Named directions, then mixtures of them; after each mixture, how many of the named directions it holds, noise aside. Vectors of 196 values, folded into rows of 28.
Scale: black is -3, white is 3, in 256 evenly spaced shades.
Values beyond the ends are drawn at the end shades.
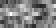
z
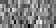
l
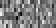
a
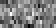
two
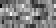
two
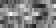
one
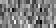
one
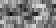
one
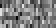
two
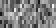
two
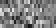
three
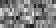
three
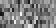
two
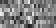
three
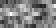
one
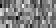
two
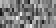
three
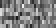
two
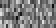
one
